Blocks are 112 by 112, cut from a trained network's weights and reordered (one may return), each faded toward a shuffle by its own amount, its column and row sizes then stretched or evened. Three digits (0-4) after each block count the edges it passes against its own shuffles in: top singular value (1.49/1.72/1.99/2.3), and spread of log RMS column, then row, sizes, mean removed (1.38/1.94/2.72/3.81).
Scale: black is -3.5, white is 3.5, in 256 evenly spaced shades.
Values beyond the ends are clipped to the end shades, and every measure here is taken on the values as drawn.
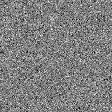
0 0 1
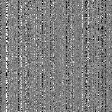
4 4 1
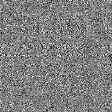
1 1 3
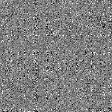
0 3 2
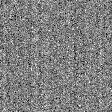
0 0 0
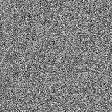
2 0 0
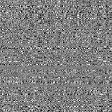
4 0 4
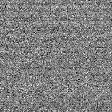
1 0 1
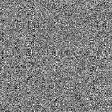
3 2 1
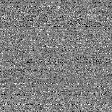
0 0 3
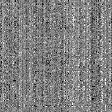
4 3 2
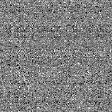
1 2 2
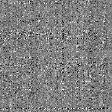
0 2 3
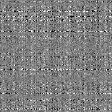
3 1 4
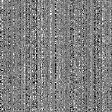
4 4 2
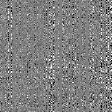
2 4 2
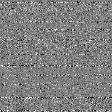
0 0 4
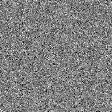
0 1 1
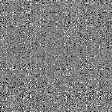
0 3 3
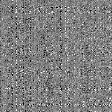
1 3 3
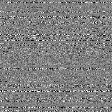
3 0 4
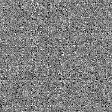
0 2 1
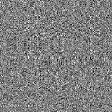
3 2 2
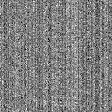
4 2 0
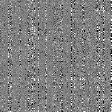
1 4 1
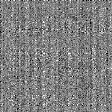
3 1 3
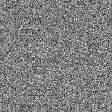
1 1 0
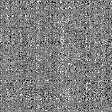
1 2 3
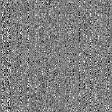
2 4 1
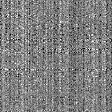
4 2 3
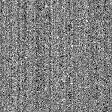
2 1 0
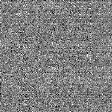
1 2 1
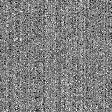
2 1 1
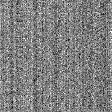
3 1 1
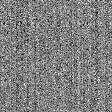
1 1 0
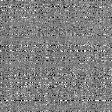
1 0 4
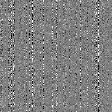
3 4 1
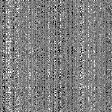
4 4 2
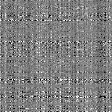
4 2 4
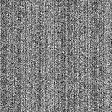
4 0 0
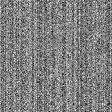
4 0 0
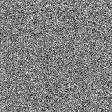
1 0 0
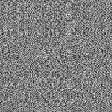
4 0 1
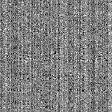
4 1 2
